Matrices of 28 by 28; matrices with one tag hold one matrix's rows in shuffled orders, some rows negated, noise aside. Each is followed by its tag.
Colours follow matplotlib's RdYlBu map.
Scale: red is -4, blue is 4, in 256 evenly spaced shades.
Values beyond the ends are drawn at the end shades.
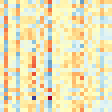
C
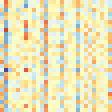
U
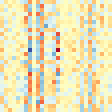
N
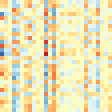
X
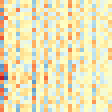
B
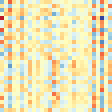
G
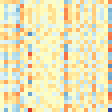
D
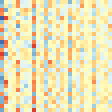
B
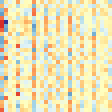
B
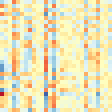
X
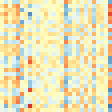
D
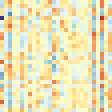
G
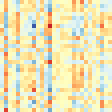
C
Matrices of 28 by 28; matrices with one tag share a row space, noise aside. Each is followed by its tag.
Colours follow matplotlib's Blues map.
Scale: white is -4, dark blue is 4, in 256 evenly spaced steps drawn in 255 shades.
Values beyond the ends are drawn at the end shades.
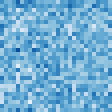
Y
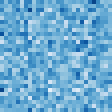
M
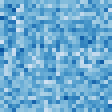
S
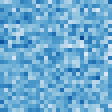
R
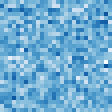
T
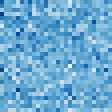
Y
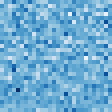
T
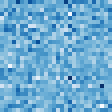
Y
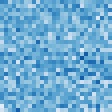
S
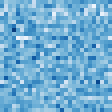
S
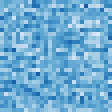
R
